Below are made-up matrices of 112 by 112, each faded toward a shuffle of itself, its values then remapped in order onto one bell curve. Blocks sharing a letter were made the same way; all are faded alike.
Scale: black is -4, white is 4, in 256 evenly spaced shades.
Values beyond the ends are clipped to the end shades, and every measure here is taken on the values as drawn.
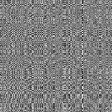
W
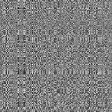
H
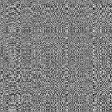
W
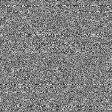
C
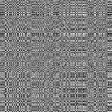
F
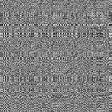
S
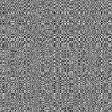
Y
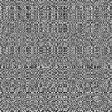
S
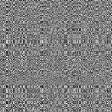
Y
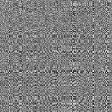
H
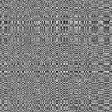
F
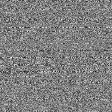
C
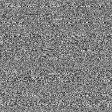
C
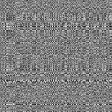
S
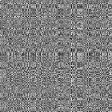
H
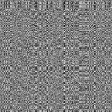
Y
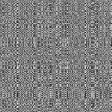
W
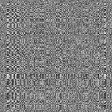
H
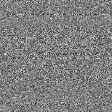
C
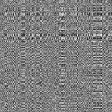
Y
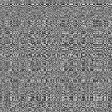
S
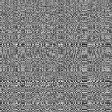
S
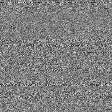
C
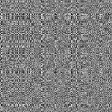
H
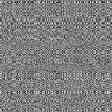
S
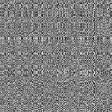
H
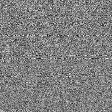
C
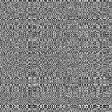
S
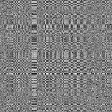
F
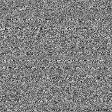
C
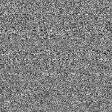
C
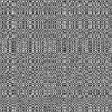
F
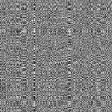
H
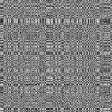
F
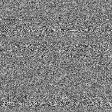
C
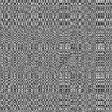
F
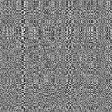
H
